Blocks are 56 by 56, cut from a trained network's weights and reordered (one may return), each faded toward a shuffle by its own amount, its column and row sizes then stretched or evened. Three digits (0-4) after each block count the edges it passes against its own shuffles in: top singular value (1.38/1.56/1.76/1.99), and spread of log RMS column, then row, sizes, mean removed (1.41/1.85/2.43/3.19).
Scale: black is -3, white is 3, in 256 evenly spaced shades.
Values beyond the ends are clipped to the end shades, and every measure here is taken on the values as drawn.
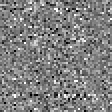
2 2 2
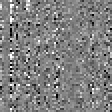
2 4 0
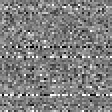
4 1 3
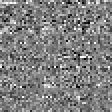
1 1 3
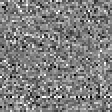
1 0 2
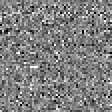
1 1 2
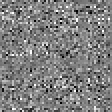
0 3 3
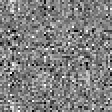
3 2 2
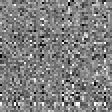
4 3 1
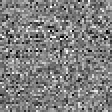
2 1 2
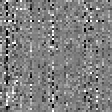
1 4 1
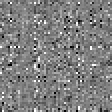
0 3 2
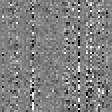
2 4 1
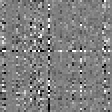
4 4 2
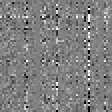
4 4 1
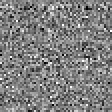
1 1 2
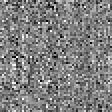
0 1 2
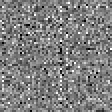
3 1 2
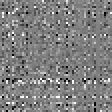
3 4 3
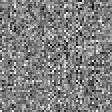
2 3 0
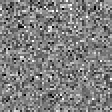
0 1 1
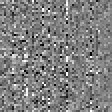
0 4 1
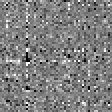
1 3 3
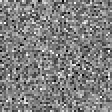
1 0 1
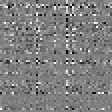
4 2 4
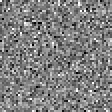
1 0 1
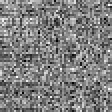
4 1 0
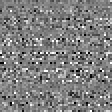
1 0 4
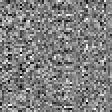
4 3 0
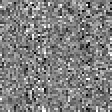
2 3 1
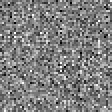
0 1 0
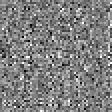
3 2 1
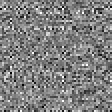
4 0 3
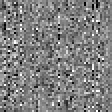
3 4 0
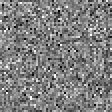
0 0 0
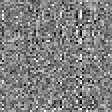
4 2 1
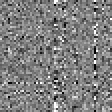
3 3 1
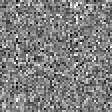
2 1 1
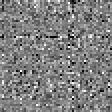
0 2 3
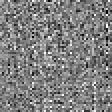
1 2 1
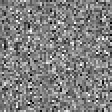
0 2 0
